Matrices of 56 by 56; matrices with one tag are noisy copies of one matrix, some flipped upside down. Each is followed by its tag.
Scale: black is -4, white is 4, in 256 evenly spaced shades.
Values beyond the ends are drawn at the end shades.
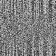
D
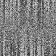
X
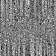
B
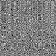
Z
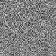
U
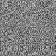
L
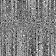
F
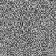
U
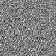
U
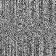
D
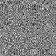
L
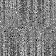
X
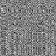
Z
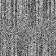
F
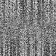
X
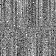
F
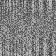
D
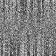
X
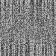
B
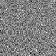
U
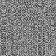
Z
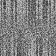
F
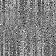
X
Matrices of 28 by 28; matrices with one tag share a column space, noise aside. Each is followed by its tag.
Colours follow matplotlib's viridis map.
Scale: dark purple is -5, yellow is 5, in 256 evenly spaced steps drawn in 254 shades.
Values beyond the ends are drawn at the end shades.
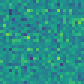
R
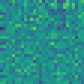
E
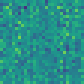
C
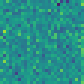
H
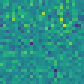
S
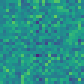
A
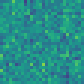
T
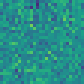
E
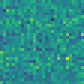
R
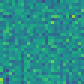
A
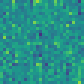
T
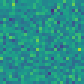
R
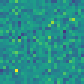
H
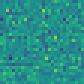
R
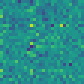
S
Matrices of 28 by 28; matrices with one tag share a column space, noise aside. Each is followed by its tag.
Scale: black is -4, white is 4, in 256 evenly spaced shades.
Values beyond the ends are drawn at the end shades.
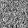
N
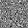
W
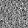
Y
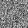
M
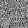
M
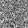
N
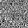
W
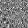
N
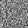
W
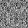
Y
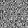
W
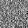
M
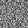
W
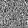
Y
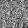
M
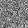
N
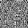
Y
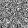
N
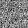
N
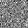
W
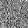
M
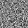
W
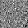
N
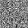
N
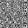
N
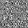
W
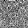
Y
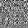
Y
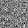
N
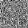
Y
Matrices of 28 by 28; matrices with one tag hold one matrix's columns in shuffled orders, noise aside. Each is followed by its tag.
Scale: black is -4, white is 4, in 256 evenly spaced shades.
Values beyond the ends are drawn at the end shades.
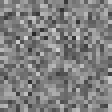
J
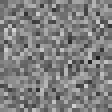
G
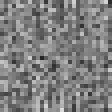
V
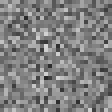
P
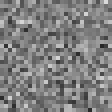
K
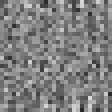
V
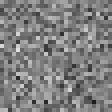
P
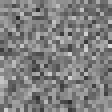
P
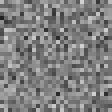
J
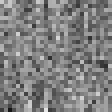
V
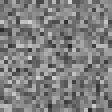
K
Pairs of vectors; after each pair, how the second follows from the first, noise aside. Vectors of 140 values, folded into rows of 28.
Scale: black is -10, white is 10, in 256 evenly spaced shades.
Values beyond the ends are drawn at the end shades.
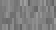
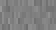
reversed, shrunk.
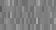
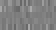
wrapped around, partly zeroed.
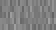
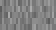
sign-scrambled.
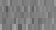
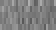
reversed.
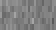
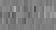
wrapped around, partly zeroed.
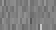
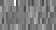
reversed, scaled up.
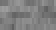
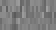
sign-scrambled.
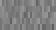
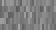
reversed, negated.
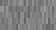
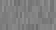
wrapped around, negated, shrunk.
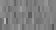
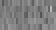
reversed.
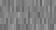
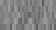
sign-scrambled.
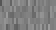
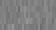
wrapped around, negated, shrunk.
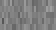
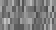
reversed, scaled up.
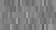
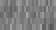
sign-scrambled.
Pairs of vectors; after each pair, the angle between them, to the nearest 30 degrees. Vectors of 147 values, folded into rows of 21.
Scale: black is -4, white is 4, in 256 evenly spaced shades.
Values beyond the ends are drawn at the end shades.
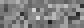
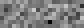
30 degrees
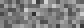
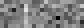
60 degrees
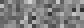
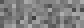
30 degrees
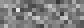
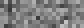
120 degrees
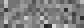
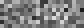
90 degrees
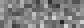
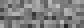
150 degrees
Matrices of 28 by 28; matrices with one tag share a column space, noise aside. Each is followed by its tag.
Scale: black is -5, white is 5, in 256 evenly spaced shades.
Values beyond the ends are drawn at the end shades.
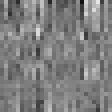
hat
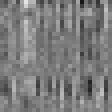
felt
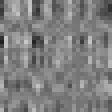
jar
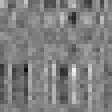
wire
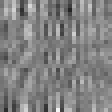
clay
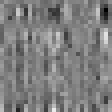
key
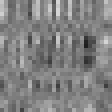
jar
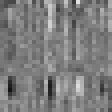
felt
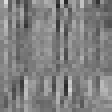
felt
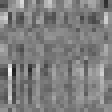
wire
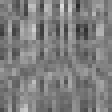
clay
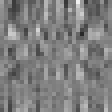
hat
